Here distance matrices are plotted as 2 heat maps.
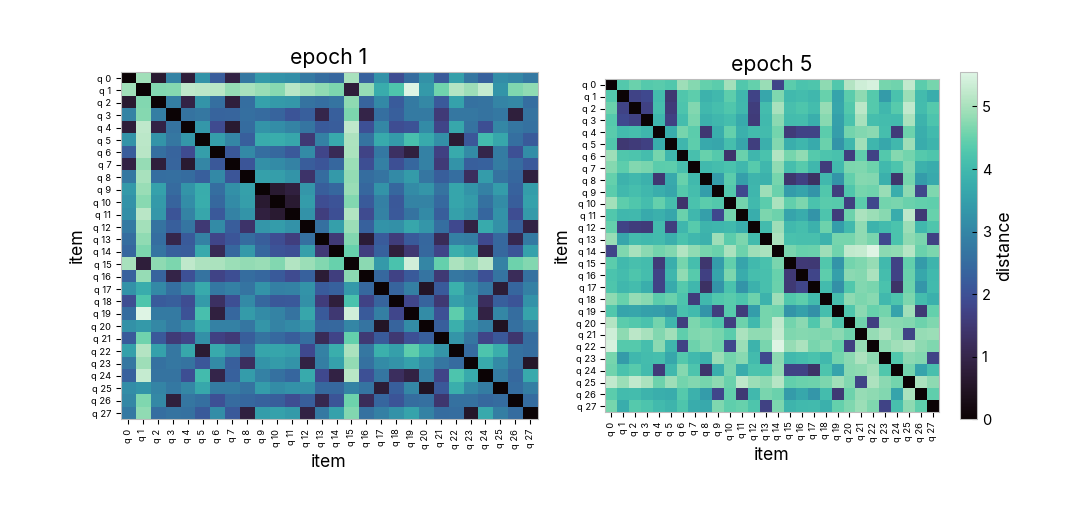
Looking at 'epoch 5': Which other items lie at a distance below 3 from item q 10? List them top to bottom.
q 6, q 20, q 22
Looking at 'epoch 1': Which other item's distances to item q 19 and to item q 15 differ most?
q 1
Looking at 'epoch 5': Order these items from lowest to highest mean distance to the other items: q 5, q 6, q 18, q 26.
q 5, q 26, q 6, q 18
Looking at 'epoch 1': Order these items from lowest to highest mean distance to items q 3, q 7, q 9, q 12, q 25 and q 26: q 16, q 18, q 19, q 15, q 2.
q 16, q 18, q 2, q 19, q 15
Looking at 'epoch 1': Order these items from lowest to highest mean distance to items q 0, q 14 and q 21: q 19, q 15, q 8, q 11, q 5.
q 19, q 11, q 8, q 5, q 15
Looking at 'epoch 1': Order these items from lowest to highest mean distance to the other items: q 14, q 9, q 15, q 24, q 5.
q 14, q 24, q 9, q 5, q 15
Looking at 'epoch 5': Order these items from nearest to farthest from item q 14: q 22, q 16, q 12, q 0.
q 0, q 16, q 12, q 22
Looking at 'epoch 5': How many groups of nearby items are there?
8
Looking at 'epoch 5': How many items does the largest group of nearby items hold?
6
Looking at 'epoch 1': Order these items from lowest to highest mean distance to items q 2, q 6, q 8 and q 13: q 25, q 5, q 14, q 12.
q 14, q 12, q 25, q 5
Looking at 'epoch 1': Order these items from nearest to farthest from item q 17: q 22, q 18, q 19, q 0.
q 18, q 19, q 0, q 22
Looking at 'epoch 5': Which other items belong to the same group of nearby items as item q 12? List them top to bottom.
q 1, q 2, q 3, q 5
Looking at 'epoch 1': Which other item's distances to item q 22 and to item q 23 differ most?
q 27
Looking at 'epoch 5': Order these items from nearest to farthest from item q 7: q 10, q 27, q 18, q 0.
q 18, q 27, q 10, q 0
